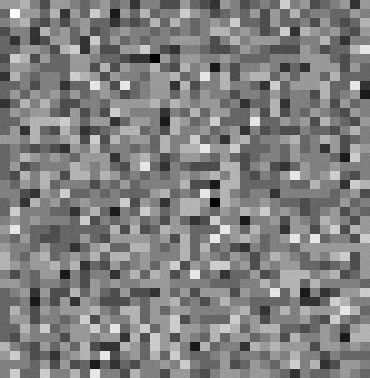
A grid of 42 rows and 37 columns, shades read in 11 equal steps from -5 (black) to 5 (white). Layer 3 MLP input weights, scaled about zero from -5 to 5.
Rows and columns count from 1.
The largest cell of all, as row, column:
2, 2
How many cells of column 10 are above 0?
17
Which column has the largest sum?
19
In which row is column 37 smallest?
11
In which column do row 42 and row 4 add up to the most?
5
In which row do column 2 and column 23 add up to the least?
31
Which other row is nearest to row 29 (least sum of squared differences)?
32
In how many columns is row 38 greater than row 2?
16
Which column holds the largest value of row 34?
34
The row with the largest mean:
37
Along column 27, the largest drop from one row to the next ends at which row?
10
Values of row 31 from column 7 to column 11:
-4 0 -2 0 0
